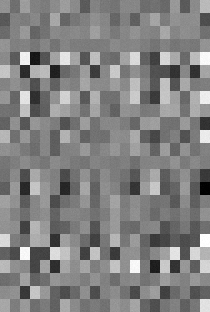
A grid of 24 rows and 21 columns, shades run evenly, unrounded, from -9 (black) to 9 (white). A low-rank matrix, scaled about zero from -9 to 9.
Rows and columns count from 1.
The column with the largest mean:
21
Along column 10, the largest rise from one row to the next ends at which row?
20
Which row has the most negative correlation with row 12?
13
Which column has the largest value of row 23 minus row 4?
4
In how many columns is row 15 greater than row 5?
9
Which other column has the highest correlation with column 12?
5
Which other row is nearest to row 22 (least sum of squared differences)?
3
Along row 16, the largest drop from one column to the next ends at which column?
6
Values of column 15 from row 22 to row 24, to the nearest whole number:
-1 1 -2
